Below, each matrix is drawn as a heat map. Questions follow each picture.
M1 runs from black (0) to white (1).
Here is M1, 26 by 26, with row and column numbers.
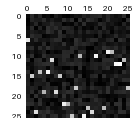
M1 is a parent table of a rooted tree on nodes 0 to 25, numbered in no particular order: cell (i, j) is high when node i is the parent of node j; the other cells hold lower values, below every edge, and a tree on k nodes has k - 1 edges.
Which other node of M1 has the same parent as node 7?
4
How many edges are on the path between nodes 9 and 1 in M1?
5
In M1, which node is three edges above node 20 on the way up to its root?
12
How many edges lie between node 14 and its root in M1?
2
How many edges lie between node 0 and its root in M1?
4
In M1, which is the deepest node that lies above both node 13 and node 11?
18
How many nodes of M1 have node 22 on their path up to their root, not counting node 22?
6
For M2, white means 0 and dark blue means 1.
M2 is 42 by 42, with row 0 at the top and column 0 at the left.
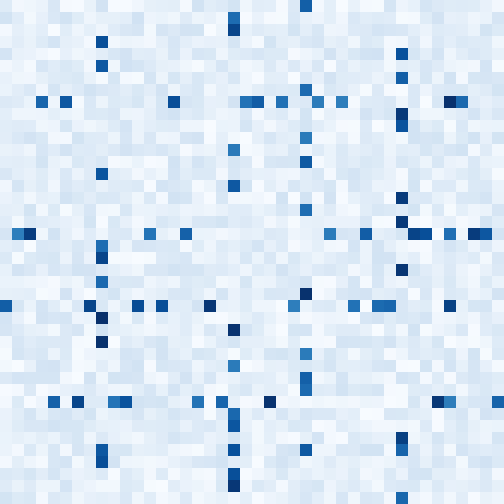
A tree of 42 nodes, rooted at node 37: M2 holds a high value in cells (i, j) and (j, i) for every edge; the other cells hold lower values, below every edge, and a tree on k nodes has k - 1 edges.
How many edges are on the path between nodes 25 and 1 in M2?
3
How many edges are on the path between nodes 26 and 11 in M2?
4
